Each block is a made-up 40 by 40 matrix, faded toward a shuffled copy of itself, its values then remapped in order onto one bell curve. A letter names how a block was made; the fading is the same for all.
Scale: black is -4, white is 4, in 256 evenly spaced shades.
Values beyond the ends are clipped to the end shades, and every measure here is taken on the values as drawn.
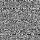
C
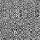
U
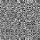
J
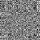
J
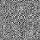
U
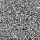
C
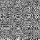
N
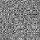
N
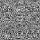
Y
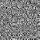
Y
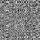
U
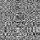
J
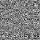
Y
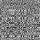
N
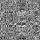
U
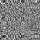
U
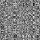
J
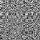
J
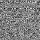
C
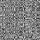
U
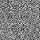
U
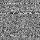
C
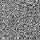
Y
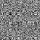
J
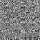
N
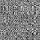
U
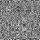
Y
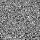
C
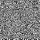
C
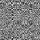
J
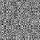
J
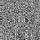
U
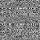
Y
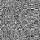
J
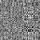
J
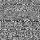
C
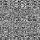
N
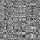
J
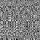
J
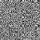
Y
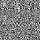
Y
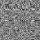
N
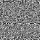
C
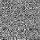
Y
